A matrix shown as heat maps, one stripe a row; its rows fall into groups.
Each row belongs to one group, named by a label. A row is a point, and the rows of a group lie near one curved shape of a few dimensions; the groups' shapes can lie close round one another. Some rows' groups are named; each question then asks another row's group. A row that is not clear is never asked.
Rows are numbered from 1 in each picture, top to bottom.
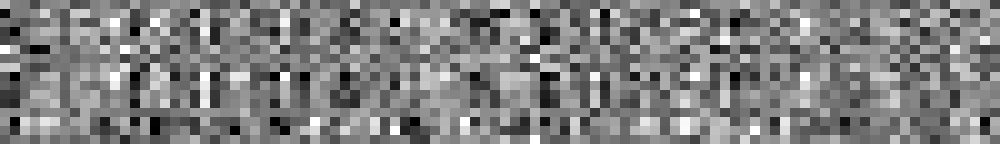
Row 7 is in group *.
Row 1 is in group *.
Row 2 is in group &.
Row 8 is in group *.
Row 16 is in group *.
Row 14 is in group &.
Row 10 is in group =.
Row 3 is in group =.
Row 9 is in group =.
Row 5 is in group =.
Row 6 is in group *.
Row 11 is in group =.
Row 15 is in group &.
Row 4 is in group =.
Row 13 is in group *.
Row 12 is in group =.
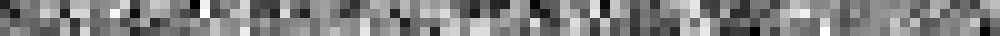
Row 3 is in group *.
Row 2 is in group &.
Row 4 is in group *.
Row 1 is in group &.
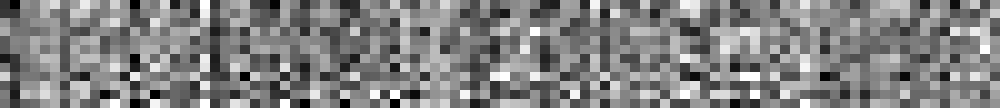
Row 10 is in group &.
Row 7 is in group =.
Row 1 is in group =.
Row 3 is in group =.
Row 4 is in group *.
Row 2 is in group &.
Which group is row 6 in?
=
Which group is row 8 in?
=
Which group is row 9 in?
*
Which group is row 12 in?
=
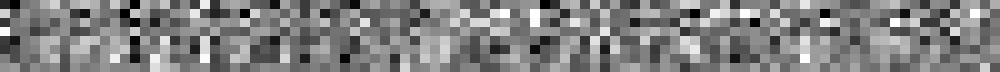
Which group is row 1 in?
=
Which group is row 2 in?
*
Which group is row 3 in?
*
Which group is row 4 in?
*
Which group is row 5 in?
=
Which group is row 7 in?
=
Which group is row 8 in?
=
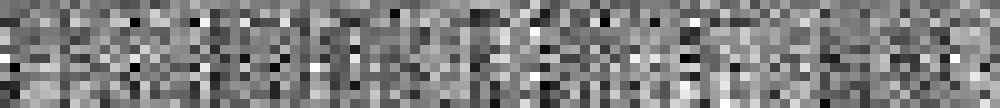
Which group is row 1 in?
*
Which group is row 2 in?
=
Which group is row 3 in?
&
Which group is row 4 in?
*
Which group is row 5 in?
*
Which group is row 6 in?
=
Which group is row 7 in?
*
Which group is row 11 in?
&
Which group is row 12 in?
=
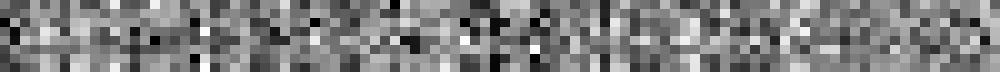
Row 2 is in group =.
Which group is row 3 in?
&
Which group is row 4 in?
&
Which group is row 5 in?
&
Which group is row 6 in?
*
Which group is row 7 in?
&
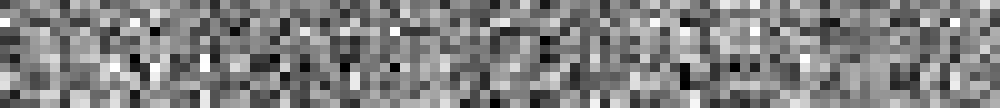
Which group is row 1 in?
=
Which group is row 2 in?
=
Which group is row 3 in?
*
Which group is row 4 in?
&
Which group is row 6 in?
=
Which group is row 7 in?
=
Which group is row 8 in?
=
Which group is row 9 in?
*
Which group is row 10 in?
*
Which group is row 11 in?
&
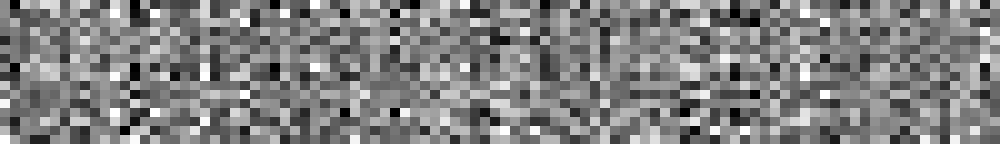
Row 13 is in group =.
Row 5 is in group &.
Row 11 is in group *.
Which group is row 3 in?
*
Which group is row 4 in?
=
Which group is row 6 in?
=
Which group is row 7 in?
=
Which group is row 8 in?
&
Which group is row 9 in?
=
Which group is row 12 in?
*
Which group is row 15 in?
*
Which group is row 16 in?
*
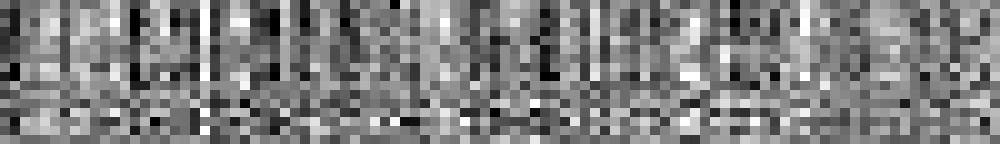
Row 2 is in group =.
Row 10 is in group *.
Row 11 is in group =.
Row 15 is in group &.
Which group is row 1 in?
=
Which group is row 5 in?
&
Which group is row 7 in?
=
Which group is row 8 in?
&
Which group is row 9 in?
=
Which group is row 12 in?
*
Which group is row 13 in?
&
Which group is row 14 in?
&
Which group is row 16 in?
*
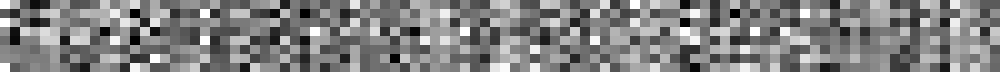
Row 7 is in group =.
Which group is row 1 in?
*
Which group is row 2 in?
=
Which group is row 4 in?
&
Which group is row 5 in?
&
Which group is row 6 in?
*
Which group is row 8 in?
*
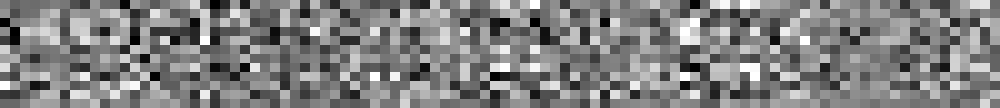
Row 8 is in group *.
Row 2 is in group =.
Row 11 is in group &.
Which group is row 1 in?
*
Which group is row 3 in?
&
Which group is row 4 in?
&
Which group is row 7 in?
*
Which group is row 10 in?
*
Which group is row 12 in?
=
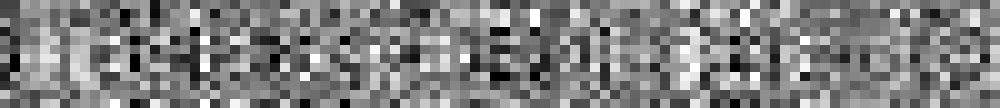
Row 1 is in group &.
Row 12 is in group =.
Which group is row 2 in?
*
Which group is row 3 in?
*
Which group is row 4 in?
&
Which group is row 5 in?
=
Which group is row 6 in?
&
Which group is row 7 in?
&
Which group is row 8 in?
&
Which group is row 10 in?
=
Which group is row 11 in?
*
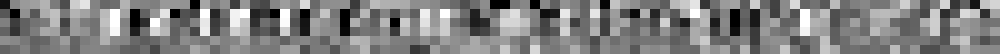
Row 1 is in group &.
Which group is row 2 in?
=
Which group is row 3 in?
=
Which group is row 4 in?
=
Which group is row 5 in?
*
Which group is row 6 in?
*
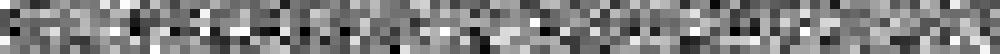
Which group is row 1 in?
*
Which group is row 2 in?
&
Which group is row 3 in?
*
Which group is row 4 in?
=
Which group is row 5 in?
*
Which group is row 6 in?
=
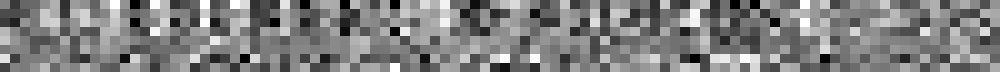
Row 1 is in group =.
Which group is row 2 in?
&
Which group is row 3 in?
=
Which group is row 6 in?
*
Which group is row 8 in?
&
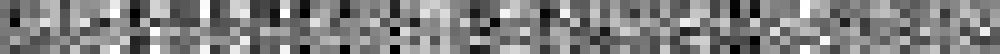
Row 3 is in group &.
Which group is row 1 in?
=
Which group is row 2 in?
=
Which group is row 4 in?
=
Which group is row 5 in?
*
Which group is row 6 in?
=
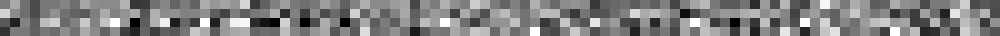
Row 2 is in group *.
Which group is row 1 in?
*
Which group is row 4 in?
*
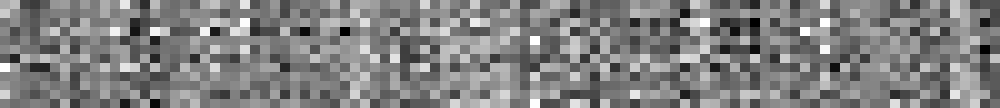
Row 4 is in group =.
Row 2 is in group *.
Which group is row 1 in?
*
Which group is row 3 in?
*
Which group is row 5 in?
*
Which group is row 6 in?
*
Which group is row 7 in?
&
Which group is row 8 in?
*
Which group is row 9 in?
*
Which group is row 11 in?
*
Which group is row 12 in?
*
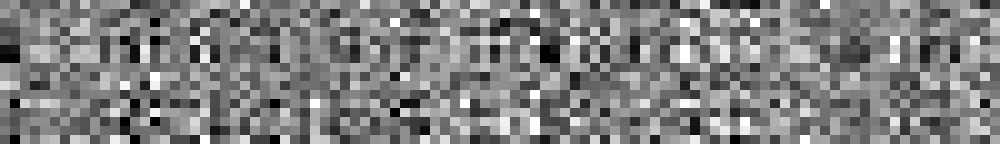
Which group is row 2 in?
*
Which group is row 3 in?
&
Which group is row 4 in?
&
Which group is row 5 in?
*
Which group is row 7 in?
=
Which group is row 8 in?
*
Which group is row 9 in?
=
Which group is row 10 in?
*
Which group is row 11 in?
*
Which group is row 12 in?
&
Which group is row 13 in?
=
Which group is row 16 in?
&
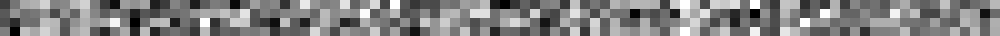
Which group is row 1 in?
&
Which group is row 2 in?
*
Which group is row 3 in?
=
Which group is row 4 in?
&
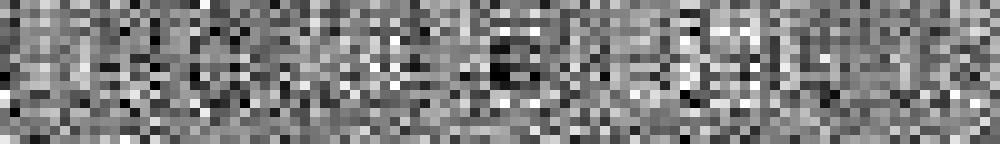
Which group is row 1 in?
&
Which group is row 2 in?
*
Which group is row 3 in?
&
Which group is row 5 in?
&
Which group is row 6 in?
&
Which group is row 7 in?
*
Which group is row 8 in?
&
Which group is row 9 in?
&
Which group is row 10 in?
&
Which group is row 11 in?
*
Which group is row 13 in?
&
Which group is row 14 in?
=
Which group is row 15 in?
*
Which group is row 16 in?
*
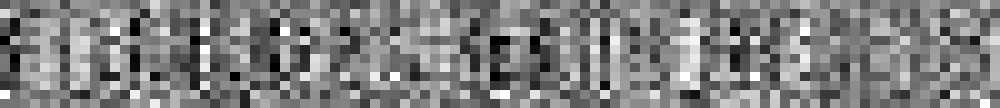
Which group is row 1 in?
=
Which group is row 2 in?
*
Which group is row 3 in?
&
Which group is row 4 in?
=
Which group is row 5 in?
&
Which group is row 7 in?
&
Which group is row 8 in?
&
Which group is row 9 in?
&
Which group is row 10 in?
&
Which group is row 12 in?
=
